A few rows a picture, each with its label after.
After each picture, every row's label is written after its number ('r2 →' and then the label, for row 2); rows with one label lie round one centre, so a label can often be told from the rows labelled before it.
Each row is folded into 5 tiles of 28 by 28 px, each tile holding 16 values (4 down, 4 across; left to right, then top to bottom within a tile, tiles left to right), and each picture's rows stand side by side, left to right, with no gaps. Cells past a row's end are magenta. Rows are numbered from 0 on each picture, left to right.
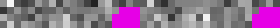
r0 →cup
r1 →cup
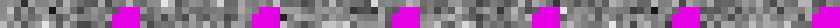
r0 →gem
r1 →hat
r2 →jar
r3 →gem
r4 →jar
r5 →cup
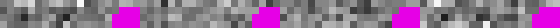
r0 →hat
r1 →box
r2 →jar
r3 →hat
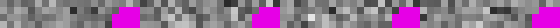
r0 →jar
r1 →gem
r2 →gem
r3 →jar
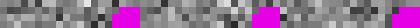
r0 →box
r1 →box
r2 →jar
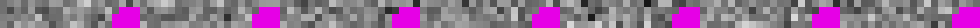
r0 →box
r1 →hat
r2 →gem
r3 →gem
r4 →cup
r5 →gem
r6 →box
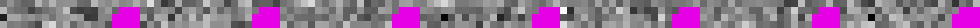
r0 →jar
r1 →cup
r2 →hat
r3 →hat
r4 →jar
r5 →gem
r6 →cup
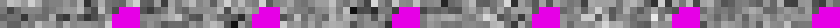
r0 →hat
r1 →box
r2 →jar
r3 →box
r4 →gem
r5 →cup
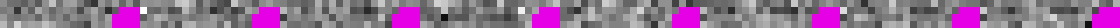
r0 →gem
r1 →jar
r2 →jar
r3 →hat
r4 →box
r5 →jar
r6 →jar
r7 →jar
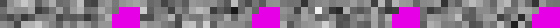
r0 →hat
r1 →jar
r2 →gem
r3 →box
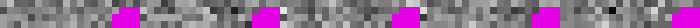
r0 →cup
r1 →jar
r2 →jar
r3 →jar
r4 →gem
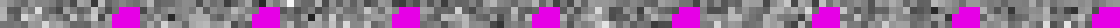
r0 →gem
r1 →cup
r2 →cup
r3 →gem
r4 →gem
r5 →box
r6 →jar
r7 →jar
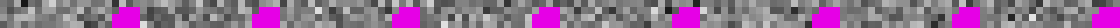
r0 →box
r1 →hat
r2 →gem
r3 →cup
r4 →gem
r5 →jar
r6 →box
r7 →cup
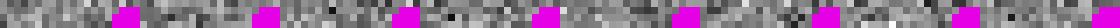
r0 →box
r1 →hat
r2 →gem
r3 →cup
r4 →jar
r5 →box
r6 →cup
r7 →cup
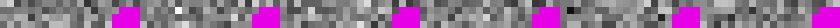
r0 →cup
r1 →gem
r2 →box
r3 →cup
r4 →box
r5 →hat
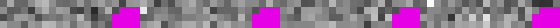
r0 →jar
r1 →jar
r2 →gem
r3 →cup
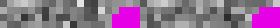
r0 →hat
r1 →hat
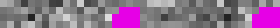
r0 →cup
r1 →hat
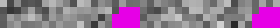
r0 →box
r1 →box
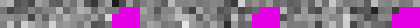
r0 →cup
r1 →gem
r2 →jar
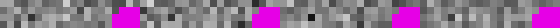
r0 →cup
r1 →cup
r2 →cup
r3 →cup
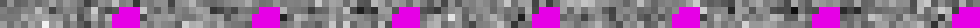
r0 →gem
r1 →jar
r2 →jar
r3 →box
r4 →hat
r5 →jar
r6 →box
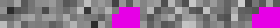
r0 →box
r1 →gem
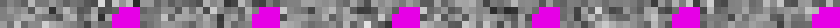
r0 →gem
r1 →cup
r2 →jar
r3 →jar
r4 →gem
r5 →cup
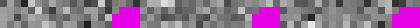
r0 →gem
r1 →hat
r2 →cup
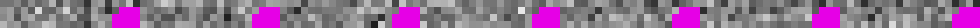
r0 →gem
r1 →hat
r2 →box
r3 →hat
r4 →cup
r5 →cup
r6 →cup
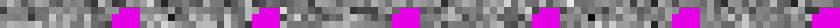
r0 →cup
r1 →cup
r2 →jar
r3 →box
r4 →cup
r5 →gem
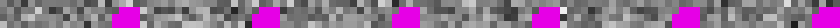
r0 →gem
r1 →jar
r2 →cup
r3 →jar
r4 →jar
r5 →box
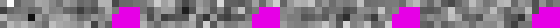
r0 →cup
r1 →hat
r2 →hat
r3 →box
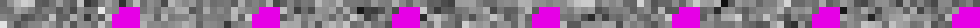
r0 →hat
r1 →gem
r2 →jar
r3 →jar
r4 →hat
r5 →box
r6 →cup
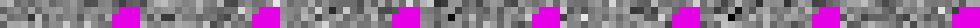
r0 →cup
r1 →hat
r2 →gem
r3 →cup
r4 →jar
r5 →cup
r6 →hat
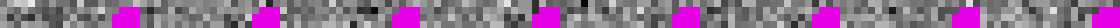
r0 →hat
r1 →box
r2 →jar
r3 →box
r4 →box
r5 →box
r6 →gem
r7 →gem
